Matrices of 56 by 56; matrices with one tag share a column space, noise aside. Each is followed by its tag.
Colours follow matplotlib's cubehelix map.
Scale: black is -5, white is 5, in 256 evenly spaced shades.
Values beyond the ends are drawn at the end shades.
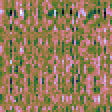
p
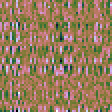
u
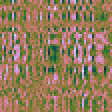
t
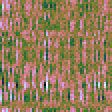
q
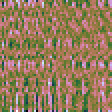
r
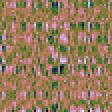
u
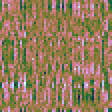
q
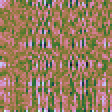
r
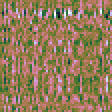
p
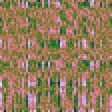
r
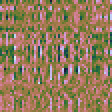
t
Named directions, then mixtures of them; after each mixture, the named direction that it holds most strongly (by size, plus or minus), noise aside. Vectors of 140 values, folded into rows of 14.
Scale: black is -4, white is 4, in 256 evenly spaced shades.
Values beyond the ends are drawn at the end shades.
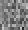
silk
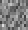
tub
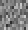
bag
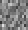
tub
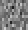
bag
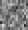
tub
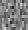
bag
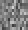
silk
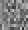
silk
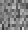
silk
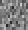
bag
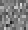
bag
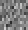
bag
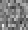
silk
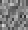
tub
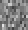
tub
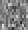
tub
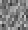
tub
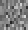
bag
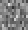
silk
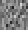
bag
